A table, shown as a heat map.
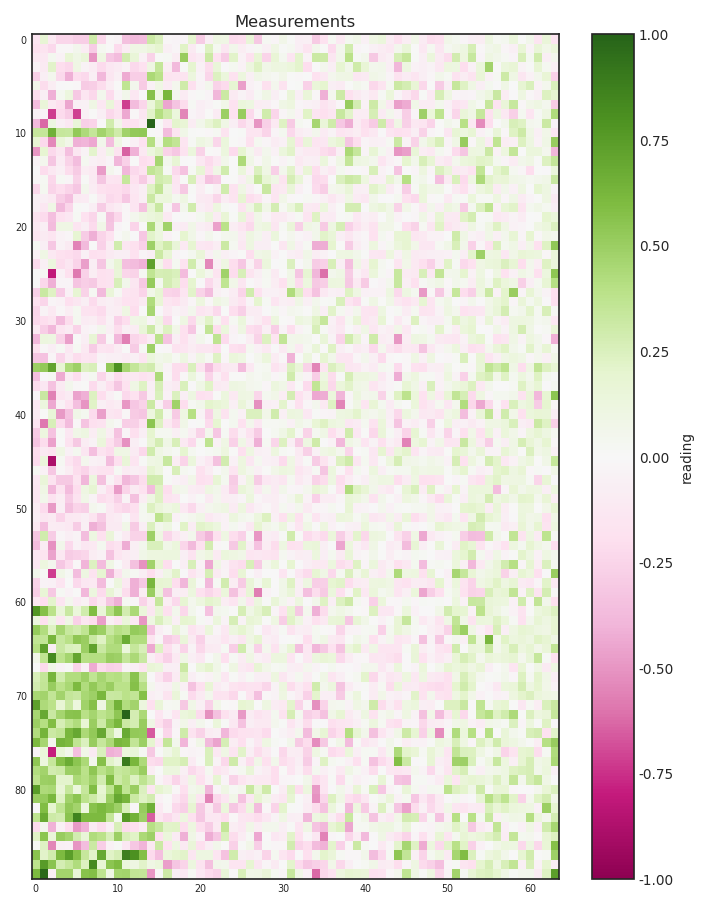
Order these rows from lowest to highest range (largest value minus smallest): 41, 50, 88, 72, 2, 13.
50, 13, 2, 41, 88, 72
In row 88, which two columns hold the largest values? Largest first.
7, 1
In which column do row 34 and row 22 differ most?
35
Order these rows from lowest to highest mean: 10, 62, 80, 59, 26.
59, 26, 62, 10, 80
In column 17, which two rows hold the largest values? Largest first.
39, 11
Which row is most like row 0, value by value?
47
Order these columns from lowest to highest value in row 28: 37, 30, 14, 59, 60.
30, 60, 59, 37, 14
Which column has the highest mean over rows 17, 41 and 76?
14
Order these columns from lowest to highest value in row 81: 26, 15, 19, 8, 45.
26, 15, 45, 19, 8
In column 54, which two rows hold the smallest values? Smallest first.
9, 39
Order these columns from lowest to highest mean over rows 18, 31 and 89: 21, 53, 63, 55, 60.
21, 60, 53, 55, 63
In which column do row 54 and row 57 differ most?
63
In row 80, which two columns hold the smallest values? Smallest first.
34, 21
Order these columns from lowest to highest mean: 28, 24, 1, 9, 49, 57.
24, 49, 28, 9, 57, 1
